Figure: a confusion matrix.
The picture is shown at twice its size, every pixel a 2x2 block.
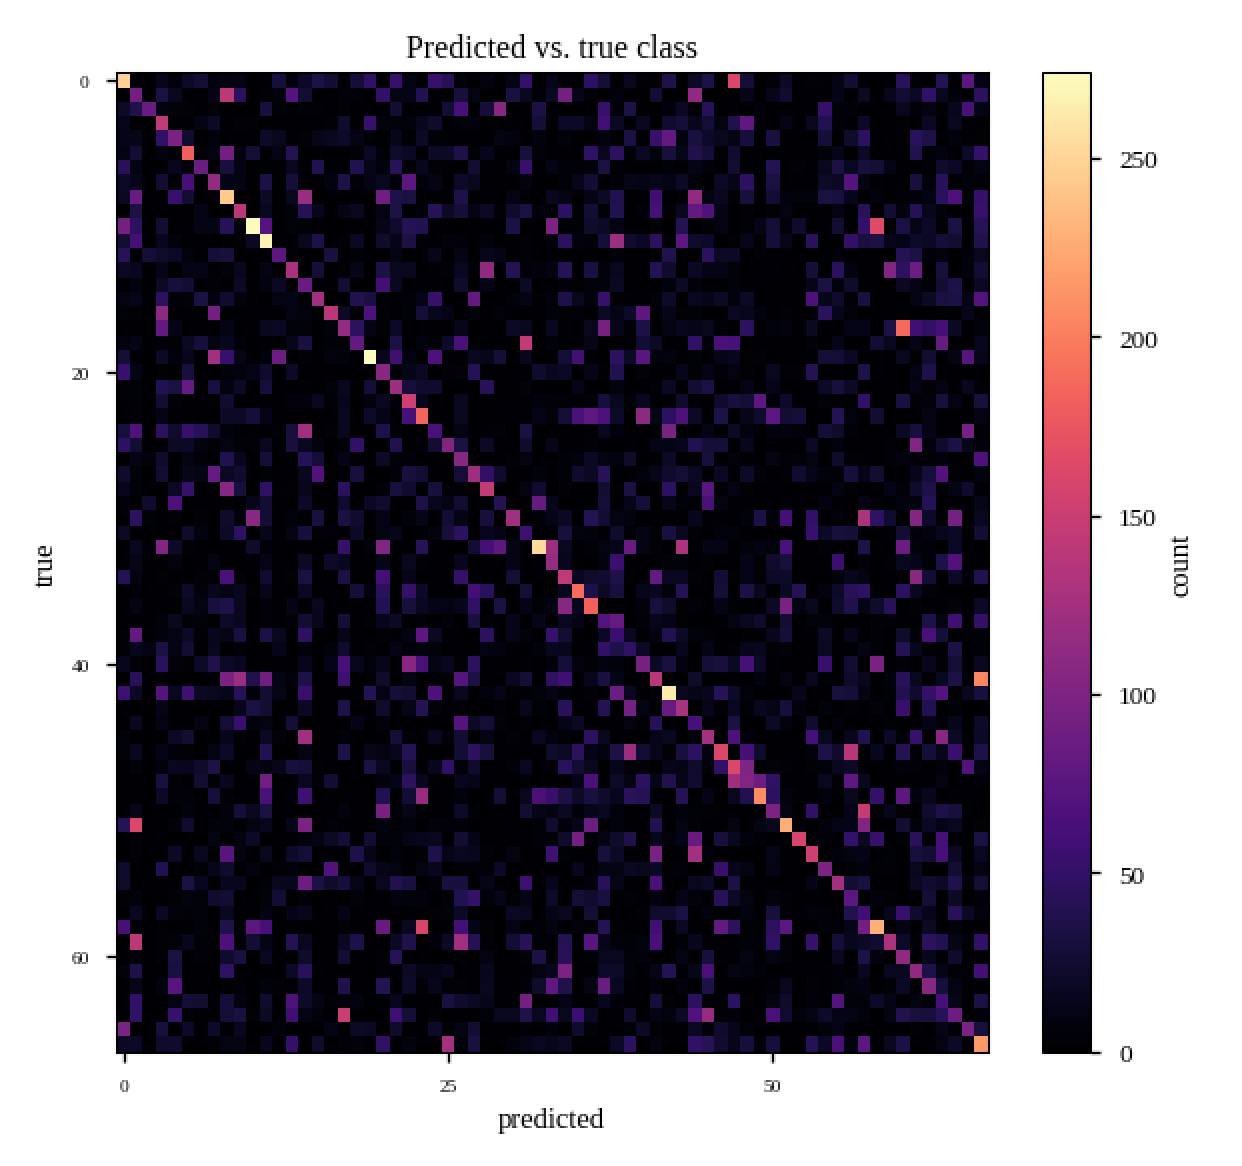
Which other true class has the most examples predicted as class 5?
21
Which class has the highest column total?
8
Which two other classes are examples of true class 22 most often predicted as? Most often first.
49, 57
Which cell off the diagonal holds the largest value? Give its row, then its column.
41, 66
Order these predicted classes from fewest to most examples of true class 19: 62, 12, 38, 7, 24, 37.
37, 62, 38, 24, 12, 7
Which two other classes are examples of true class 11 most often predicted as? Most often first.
38, 43
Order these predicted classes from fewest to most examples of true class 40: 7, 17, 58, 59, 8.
59, 8, 7, 17, 58
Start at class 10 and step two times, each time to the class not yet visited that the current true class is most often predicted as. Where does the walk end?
23
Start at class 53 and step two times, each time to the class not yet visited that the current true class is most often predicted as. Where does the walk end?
26
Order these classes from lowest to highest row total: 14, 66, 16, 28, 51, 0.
14, 16, 28, 51, 66, 0
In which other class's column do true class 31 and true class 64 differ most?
17
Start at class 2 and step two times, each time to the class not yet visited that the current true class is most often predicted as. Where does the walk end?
32
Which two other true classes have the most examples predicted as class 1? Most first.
51, 59
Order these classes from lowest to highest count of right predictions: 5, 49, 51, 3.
3, 5, 49, 51
